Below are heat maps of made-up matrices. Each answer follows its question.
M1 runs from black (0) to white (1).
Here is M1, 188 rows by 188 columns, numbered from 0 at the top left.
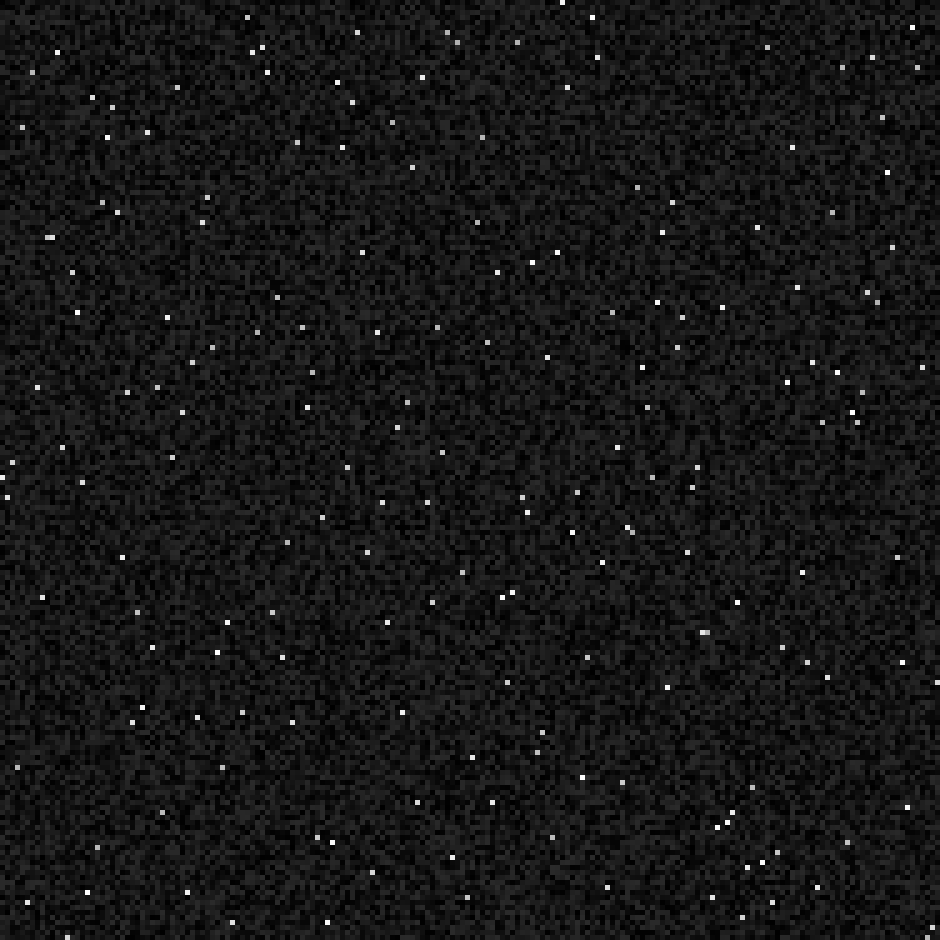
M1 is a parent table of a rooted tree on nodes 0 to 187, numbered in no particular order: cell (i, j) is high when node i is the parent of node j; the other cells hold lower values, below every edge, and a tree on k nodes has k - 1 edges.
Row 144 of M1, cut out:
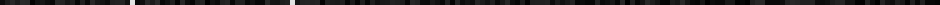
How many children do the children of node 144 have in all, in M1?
2
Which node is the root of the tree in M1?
47
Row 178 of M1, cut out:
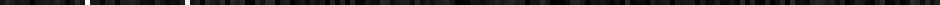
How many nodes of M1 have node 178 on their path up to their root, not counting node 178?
5
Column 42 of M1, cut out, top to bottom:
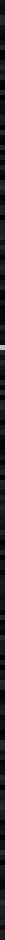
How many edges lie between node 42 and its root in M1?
7
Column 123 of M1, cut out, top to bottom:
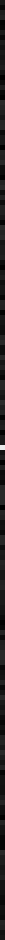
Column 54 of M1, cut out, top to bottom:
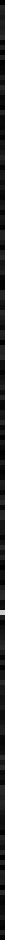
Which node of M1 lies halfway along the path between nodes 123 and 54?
6
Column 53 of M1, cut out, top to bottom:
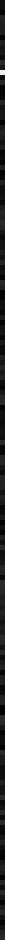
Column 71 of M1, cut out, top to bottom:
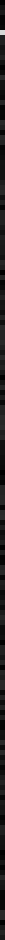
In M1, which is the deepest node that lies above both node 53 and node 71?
14
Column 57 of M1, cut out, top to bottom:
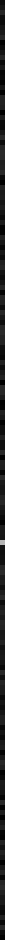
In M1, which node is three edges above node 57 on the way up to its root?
162
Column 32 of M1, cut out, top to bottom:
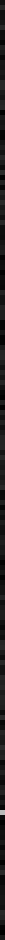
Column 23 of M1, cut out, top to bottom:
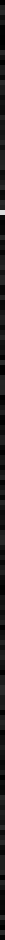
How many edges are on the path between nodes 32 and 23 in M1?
9
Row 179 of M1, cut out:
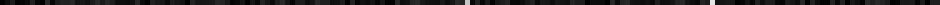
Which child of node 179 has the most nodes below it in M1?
142
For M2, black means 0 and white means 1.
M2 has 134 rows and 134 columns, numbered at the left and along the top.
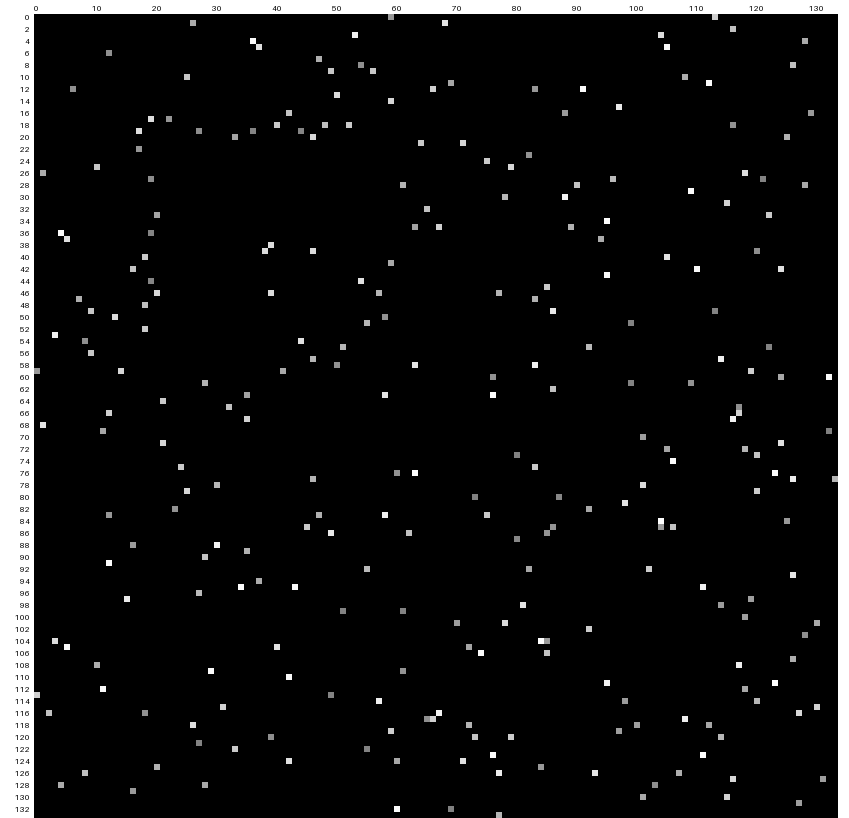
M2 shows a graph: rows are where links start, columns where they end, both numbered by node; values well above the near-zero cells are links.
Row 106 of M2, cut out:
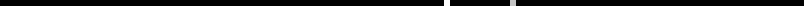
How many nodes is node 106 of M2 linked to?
2
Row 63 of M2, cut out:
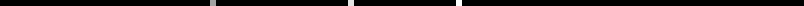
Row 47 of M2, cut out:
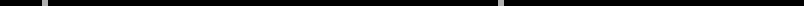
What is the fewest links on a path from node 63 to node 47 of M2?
3
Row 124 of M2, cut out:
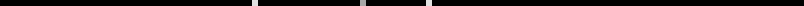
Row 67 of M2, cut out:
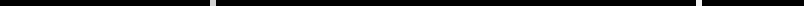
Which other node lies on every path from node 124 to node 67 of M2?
node 60
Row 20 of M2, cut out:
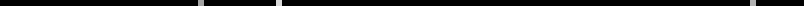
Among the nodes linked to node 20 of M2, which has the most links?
node 46
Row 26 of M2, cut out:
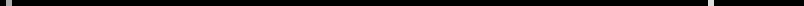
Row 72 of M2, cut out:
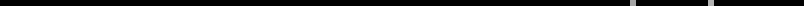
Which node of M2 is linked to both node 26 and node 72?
node 118
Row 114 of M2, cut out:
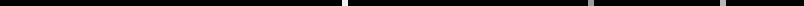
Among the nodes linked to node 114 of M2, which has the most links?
node 120
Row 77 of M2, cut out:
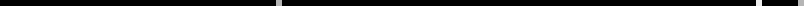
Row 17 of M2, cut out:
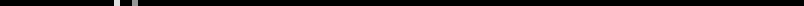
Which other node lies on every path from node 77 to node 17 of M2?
node 19
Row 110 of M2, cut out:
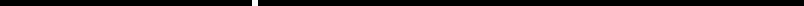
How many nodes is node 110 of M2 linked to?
1
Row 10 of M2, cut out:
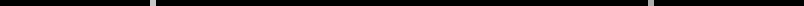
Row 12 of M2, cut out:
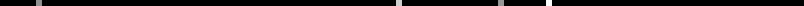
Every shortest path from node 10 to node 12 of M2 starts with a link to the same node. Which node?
node 108
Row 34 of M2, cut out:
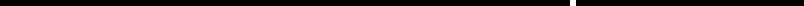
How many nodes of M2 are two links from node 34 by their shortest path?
2
